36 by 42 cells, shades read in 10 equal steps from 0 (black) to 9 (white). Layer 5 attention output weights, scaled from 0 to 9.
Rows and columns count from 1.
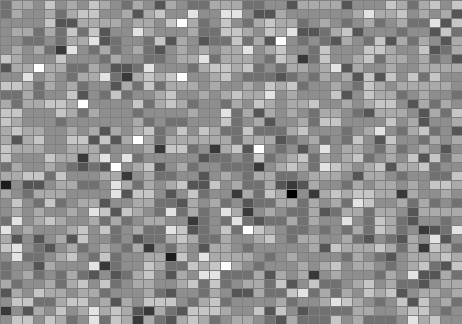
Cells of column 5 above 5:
17
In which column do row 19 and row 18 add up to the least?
8
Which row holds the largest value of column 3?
9
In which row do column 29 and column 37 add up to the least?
22
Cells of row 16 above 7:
1
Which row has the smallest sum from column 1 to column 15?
27
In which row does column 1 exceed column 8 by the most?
18
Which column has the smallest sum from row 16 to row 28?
19
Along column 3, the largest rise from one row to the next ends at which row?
36
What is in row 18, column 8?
2
